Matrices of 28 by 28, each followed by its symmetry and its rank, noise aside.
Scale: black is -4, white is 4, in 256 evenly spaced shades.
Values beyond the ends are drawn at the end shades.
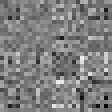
symmetric, rank four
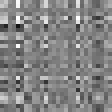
no symmetry, rank two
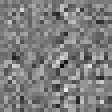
symmetric, rank four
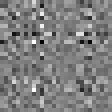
no symmetry, rank three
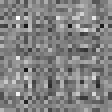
symmetric, rank four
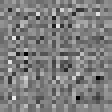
symmetric, rank four
